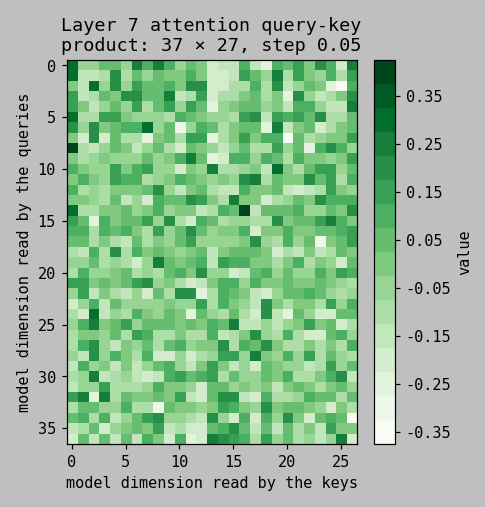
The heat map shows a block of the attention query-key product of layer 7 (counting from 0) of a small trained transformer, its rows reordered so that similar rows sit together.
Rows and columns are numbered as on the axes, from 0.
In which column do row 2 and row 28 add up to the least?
25
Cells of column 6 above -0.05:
19
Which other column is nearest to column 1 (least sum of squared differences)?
3
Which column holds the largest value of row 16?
11
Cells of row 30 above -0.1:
17
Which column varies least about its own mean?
5
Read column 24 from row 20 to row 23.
0 0 -0.05 0.15
